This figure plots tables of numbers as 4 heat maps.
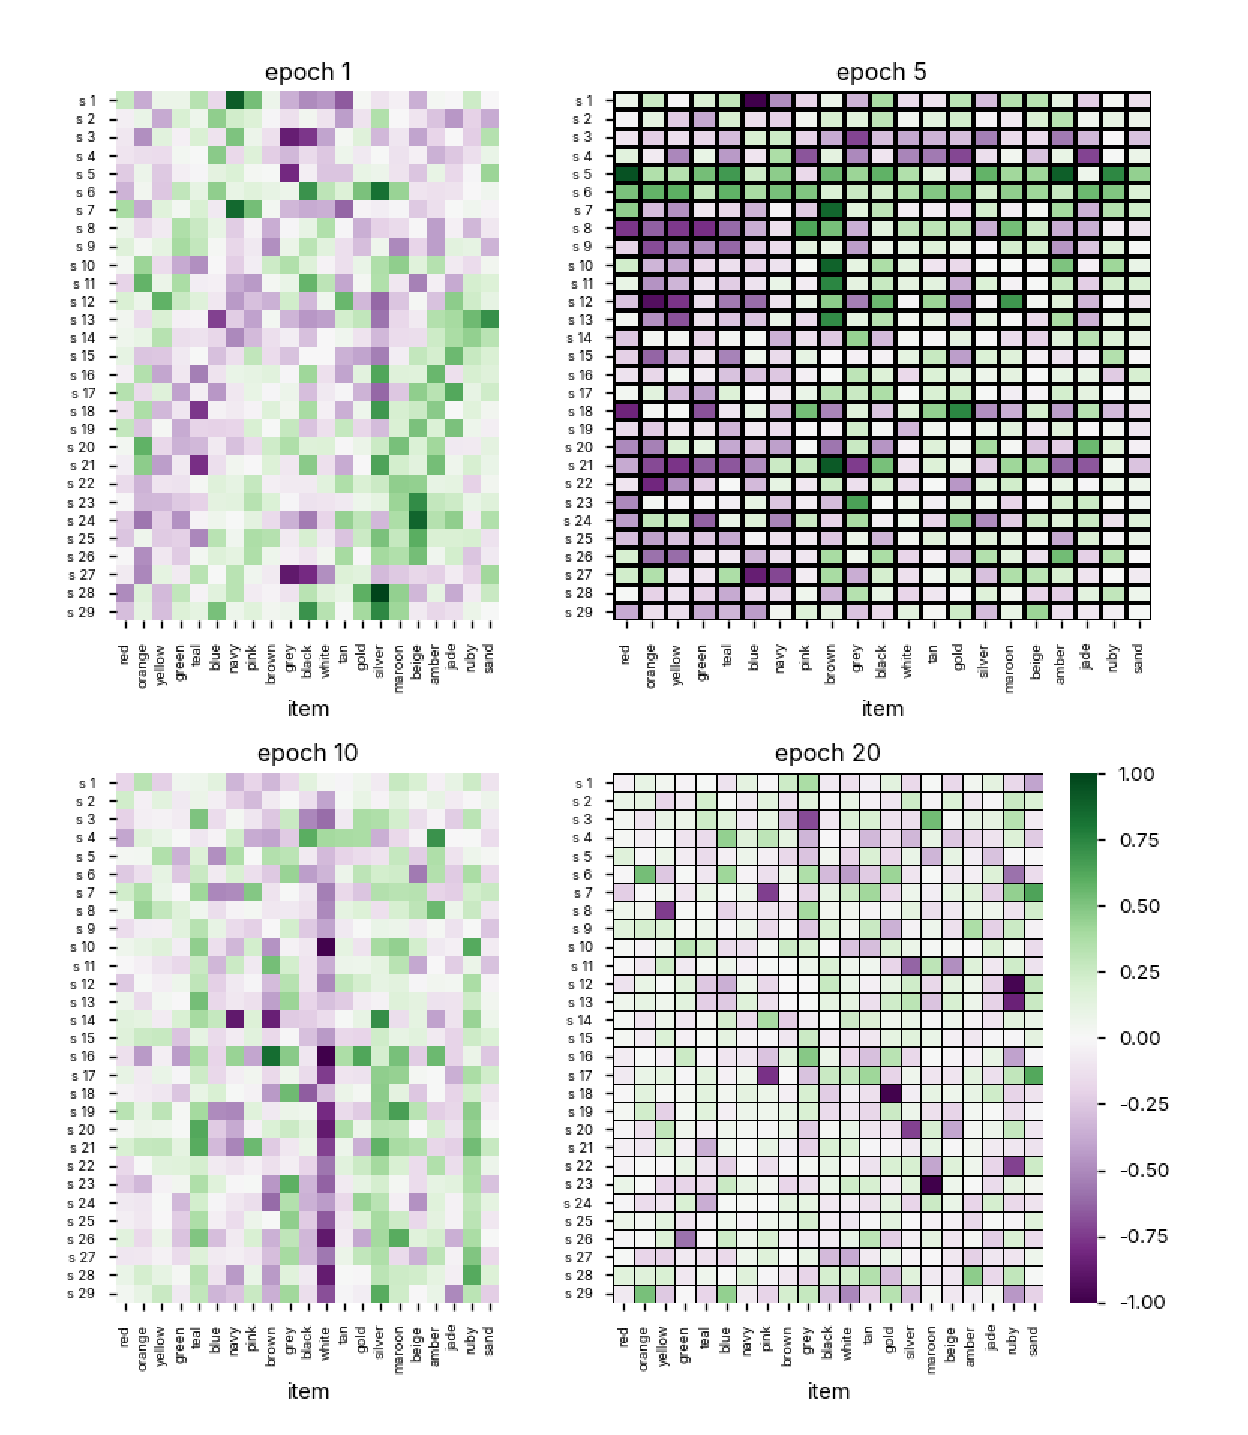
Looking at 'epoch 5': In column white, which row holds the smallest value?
s 4
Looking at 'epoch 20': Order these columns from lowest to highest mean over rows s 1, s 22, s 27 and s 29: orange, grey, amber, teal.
teal, amber, orange, grey
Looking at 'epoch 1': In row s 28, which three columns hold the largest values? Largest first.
silver, gold, maroon
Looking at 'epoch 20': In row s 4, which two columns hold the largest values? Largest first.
blue, pink
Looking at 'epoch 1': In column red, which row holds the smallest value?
s 28
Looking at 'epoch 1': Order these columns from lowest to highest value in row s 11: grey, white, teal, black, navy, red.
navy, red, teal, grey, white, black
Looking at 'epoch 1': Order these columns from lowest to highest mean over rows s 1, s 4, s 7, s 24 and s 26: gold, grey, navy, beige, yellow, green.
grey, green, yellow, gold, beige, navy
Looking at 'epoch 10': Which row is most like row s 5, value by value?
s 11
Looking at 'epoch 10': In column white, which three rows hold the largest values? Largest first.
s 4, s 1, s 14
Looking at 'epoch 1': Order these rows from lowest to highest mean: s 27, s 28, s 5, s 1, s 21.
s 27, s 5, s 1, s 21, s 28
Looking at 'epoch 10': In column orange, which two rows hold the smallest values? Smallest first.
s 16, s 23
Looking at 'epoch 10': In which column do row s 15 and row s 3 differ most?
gold
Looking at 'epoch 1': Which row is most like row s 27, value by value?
s 3
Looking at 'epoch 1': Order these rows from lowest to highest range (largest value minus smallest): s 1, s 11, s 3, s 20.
s 20, s 11, s 3, s 1
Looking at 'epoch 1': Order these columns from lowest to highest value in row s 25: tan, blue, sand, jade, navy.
tan, sand, navy, jade, blue
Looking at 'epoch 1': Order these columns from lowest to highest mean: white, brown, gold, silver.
white, brown, gold, silver
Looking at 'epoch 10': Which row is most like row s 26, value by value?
s 17
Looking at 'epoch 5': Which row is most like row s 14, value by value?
s 23
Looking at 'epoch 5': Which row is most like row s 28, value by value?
s 19
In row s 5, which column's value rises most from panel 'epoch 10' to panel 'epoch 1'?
blue
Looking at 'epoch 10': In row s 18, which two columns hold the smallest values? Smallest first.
black, brown
